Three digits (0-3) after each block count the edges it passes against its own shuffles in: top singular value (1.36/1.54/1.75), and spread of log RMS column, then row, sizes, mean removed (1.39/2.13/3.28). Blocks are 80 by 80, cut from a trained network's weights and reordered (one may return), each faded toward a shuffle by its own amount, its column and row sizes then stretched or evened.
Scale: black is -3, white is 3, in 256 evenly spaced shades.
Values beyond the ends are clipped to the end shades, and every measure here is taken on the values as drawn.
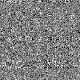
2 0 2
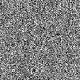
3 1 0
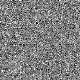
2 1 1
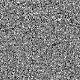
2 1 1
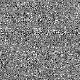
0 1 2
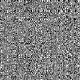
3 2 1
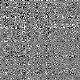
0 2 3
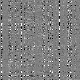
3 3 2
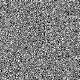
1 1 1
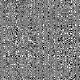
2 3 2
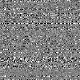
2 1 3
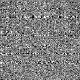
2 0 2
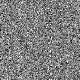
0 1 0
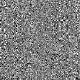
2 2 0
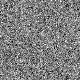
1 0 0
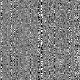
3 3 0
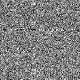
3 0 1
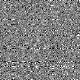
3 1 2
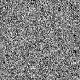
3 1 0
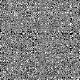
1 2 2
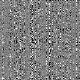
1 3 1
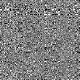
3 2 2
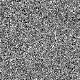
0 1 0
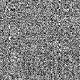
3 1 0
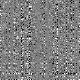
0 3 2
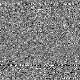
3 0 2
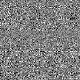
3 1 2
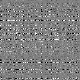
1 2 3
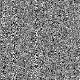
0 2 0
